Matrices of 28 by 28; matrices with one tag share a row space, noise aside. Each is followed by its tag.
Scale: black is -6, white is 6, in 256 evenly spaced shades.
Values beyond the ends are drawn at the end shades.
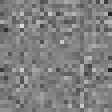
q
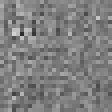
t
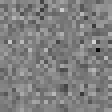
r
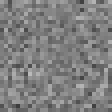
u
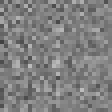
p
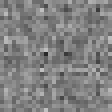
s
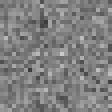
r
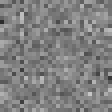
q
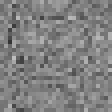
t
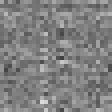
s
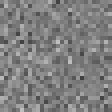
p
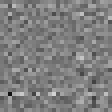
u
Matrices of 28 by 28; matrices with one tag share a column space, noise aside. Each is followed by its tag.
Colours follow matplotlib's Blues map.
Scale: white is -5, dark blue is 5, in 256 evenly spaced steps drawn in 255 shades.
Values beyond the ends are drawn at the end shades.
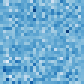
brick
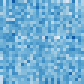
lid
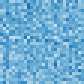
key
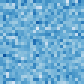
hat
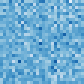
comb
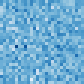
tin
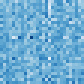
lid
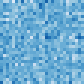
lid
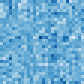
lid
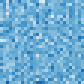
key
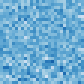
brick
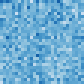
lid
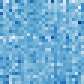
lid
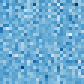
comb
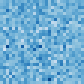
tin
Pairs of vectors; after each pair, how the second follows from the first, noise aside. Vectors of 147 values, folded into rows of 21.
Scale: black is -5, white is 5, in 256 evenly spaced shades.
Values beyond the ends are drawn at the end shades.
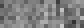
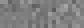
wrapped around, negated, shrunk.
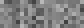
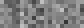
copied.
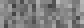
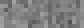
reversed, shrunk.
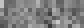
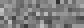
shuffled.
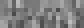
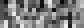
reversed, scaled up.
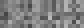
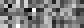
reversed, scaled up.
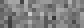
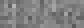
wrapped around, negated, shrunk.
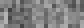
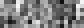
reversed, scaled up.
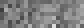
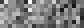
reversed, scaled up.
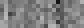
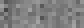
wrapped around, shrunk.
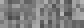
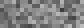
shuffled.
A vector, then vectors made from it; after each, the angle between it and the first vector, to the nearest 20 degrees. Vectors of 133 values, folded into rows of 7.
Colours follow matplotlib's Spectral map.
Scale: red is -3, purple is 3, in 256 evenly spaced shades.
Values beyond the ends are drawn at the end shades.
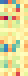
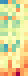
40 degrees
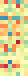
140 degrees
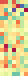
140 degrees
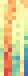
80 degrees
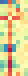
40 degrees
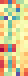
140 degrees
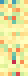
60 degrees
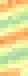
80 degrees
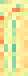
60 degrees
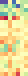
40 degrees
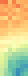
100 degrees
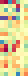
160 degrees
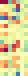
160 degrees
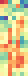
120 degrees
